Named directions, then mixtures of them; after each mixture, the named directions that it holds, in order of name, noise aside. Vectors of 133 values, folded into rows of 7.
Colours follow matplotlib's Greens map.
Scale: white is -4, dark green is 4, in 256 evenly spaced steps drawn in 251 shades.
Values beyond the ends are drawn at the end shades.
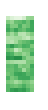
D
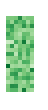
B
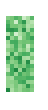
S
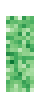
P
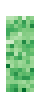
B, D.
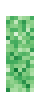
P, S.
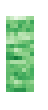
D.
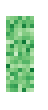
B.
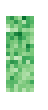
D, P, S.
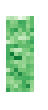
D, P, S.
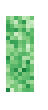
S.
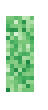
S.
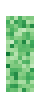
B.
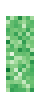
P, S.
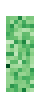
B.
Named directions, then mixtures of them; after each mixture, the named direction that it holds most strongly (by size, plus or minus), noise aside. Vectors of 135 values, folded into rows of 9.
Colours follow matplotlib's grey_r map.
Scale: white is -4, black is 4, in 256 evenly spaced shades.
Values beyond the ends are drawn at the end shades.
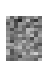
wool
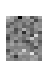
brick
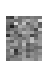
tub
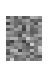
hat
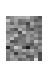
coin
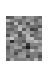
coin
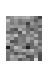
coin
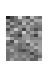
brick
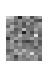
brick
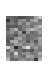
coin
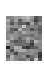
coin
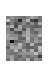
hat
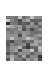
hat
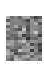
hat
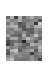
hat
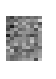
tub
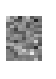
brick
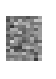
coin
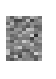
wool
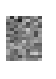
wool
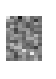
brick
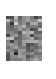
tub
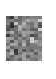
tub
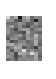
brick
